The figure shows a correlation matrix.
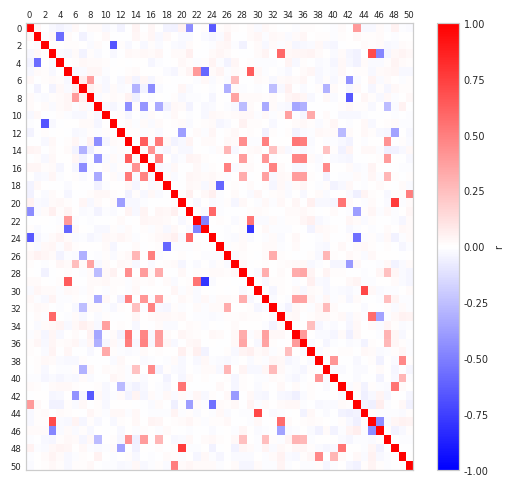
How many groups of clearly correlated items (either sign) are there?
14
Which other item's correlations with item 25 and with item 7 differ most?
18
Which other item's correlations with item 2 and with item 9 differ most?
11
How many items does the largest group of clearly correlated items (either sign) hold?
9
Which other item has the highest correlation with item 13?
15
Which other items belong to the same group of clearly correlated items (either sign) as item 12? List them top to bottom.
20, 41, 48
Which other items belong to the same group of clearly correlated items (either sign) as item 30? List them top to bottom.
44
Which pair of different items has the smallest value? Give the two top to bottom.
23, 29
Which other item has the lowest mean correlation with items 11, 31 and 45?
2
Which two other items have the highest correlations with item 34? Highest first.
10, 37
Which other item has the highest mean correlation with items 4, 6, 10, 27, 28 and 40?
8
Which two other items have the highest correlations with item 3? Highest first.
45, 33
